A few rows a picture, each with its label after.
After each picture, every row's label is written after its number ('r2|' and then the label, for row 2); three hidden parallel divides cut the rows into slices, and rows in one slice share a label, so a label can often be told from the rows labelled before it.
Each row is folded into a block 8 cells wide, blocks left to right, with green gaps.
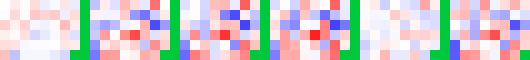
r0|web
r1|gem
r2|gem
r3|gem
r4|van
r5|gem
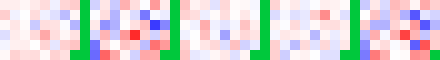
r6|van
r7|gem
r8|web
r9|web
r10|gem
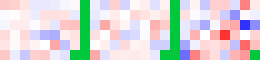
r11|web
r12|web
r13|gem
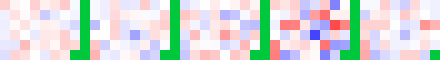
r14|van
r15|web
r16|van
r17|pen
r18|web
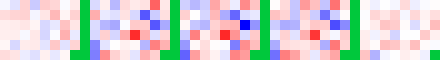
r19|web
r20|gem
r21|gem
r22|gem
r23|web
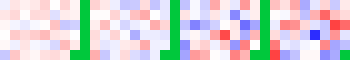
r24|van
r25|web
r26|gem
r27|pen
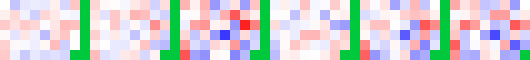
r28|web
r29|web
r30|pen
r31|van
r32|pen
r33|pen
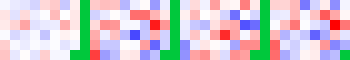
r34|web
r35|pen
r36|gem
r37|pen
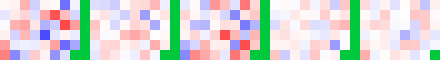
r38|pen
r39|van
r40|gem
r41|web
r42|web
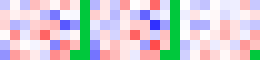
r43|gem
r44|gem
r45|van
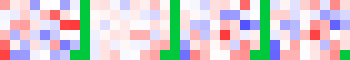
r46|pen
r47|van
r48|gem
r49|gem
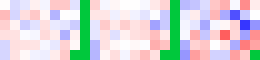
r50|van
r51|van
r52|gem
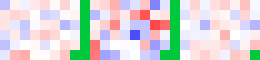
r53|van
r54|pen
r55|van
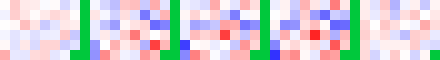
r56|web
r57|gem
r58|gem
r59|gem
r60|web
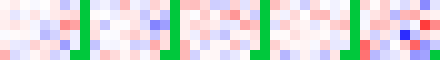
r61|web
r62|van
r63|web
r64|web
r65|pen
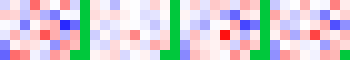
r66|gem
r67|van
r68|gem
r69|gem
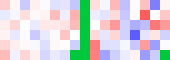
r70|web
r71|pen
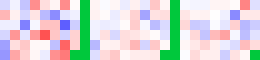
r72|gem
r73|van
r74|van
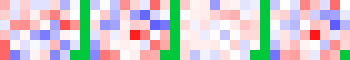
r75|pen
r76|gem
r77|web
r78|gem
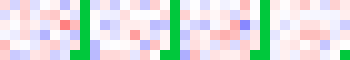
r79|web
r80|van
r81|van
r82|van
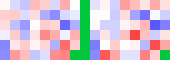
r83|gem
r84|gem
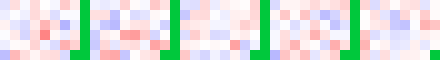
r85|van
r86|van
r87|web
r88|van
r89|web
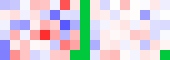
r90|gem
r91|van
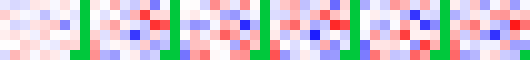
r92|van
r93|pen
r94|gem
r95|pen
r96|gem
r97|pen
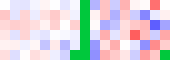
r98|web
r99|gem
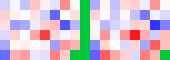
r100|gem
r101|gem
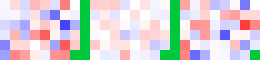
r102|gem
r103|web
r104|pen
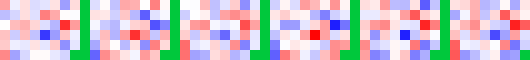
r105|pen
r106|gem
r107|pen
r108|gem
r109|pen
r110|pen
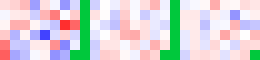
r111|pen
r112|van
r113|van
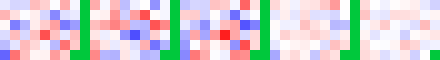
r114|gem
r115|pen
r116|gem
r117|van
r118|web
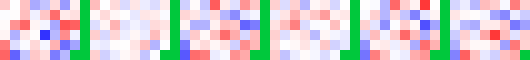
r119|pen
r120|web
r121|gem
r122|web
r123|gem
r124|gem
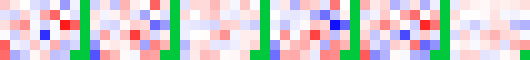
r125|pen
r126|gem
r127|van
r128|gem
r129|pen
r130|van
